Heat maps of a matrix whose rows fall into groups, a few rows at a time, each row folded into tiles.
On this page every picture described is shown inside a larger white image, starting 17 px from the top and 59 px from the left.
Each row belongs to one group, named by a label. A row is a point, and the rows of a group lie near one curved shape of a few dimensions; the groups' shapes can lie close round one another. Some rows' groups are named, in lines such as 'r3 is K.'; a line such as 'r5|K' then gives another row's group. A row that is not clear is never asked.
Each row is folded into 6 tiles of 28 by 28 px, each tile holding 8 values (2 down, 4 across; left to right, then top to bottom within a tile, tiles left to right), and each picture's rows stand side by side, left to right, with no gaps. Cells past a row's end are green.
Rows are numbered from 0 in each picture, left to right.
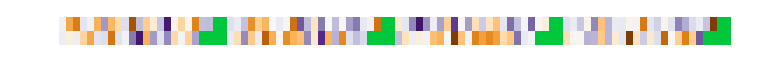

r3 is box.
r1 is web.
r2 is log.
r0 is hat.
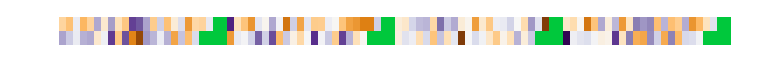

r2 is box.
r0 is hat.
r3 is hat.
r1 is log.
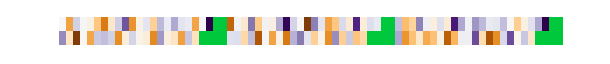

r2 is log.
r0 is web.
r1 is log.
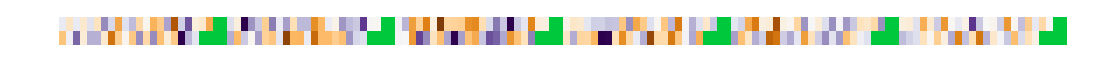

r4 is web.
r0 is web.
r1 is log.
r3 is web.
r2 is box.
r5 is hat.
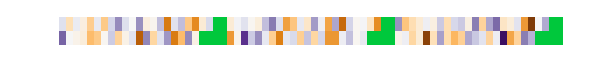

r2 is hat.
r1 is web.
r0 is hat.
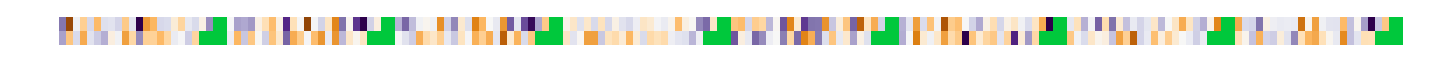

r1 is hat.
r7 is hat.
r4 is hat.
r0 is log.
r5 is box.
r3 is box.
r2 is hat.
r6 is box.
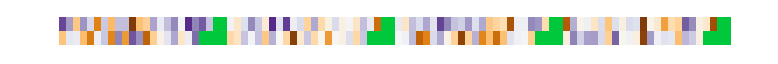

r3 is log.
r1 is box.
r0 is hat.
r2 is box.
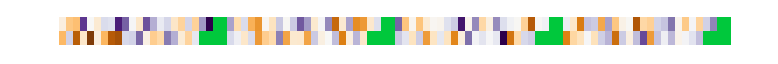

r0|log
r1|hat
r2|hat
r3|hat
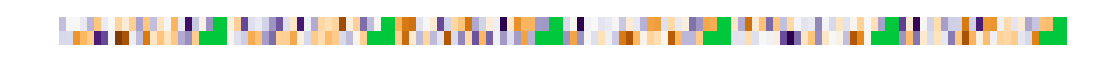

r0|web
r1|box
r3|log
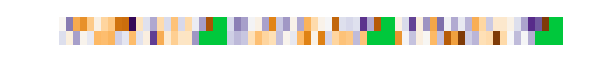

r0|web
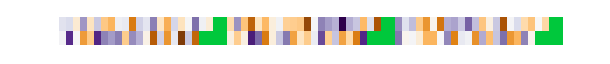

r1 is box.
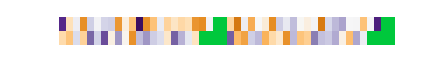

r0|log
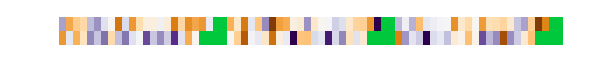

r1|box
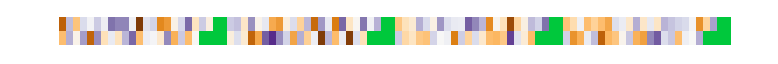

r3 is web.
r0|log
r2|box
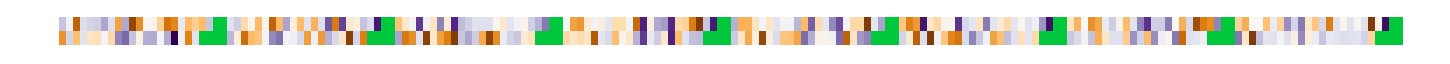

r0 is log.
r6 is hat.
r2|log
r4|hat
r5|log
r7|web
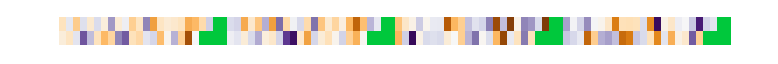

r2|web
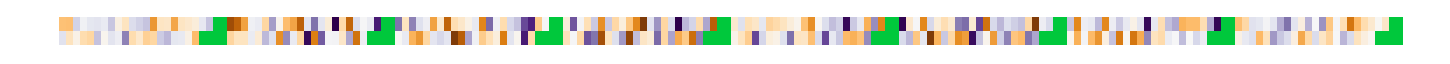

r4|box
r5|hat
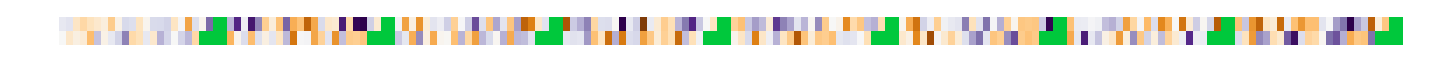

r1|hat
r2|hat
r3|log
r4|box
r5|log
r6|web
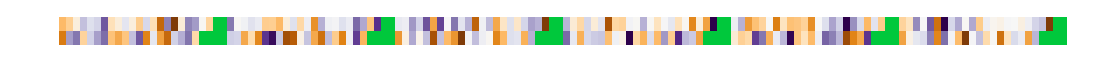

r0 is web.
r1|web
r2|box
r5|box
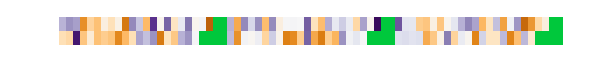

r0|web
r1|log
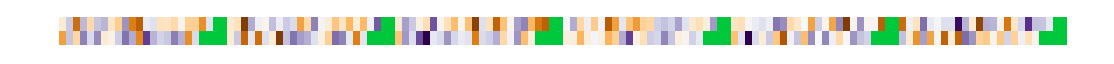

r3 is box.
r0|log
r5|log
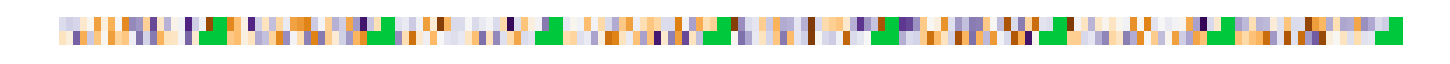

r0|web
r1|hat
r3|web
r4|log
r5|hat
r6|hat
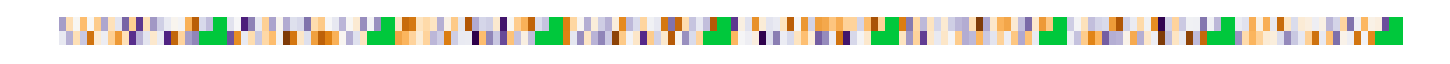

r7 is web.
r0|hat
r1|log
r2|hat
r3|web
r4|log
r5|log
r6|web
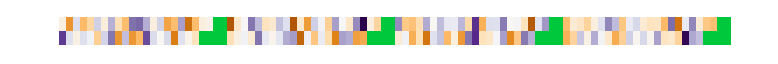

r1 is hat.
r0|hat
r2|hat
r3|web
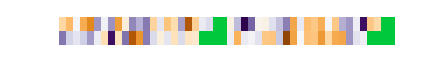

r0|hat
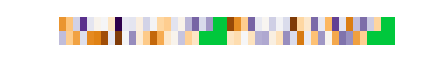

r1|hat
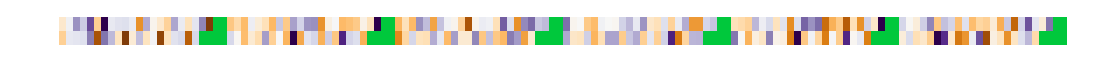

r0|box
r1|box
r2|hat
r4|box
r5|web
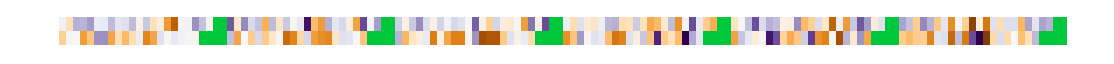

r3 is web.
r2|log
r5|hat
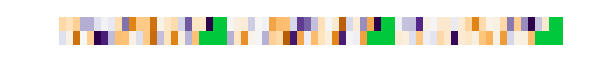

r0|web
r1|box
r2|hat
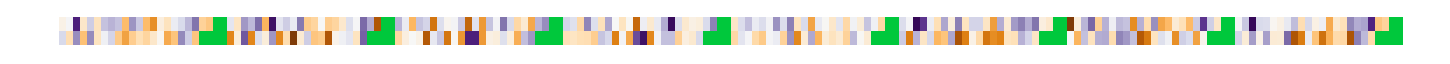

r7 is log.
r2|hat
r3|hat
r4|box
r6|hat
